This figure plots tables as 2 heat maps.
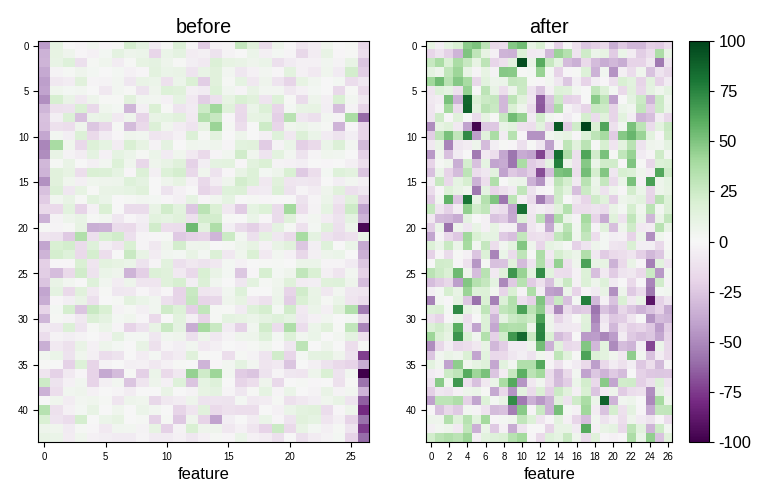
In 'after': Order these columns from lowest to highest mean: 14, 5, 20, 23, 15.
20, 5, 23, 15, 14
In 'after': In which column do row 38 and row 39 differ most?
9
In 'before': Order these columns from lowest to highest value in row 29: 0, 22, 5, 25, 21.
0, 21, 22, 5, 25
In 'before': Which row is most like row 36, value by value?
20
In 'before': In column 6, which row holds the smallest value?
36
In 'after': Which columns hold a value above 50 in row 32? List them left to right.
3, 9, 10, 12
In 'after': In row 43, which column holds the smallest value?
25
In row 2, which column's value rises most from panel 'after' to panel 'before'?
25
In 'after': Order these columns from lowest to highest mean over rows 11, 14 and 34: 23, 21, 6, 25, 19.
6, 23, 21, 25, 19
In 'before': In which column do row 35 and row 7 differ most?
13
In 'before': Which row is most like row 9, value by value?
7
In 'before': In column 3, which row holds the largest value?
21
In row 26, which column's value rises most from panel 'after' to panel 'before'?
24
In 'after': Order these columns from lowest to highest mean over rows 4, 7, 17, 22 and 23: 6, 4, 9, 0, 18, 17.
17, 0, 18, 9, 6, 4
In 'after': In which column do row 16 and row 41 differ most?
5
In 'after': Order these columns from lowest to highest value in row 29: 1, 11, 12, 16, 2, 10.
16, 2, 1, 11, 12, 10
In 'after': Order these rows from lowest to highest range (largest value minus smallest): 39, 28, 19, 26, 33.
19, 26, 33, 39, 28
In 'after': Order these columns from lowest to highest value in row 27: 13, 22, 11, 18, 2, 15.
13, 22, 18, 15, 2, 11
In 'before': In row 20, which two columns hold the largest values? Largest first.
12, 14
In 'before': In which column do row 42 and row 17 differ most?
26
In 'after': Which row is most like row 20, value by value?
11
